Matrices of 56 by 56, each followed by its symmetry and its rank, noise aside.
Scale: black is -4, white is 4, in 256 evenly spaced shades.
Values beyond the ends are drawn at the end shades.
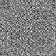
symmetric, rank six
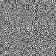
no symmetry, rank six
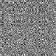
no symmetry, rank six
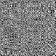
no symmetry, rank seven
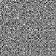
symmetric, rank seven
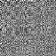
no symmetry, rank six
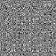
antisymmetric, rank eight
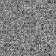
no symmetry, rank eight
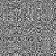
no symmetry, rank six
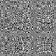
antisymmetric, rank eight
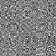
antisymmetric, rank six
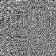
no symmetry, rank seven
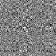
no symmetry, rank seven
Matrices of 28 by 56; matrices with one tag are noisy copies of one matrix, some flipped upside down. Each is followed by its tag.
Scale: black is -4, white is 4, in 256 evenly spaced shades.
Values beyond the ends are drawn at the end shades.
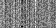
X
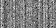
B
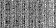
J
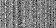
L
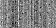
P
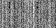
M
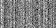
B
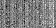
J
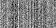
P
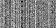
X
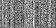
M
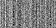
L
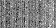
J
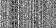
P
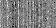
P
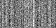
M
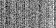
J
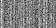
B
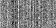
P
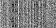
P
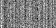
B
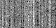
M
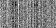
P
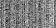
J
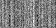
M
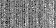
J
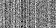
X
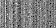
L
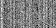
B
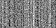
M
